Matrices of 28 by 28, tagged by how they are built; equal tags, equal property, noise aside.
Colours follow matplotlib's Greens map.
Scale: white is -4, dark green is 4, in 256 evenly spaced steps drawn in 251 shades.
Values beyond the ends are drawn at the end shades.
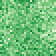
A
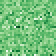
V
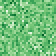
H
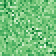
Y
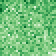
A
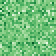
V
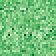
V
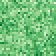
A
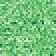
V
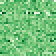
V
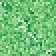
Y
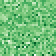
V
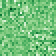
H
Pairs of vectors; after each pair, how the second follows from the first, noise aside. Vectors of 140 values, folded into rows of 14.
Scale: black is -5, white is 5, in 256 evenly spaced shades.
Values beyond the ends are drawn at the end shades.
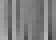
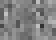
wrapped around, partly zeroed.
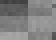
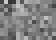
sign-scrambled.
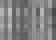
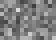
shuffled.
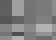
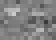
reversed, partly zeroed.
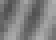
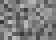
shuffled.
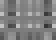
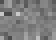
reversed, partly zeroed.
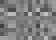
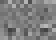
reversed, partly zeroed.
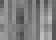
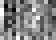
reversed, negated, scaled up.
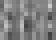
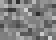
shuffled.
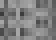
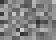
sign-scrambled.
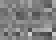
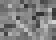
shuffled.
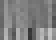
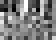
reversed, negated, scaled up.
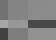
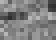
reversed.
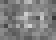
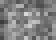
reversed.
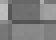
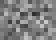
shuffled.
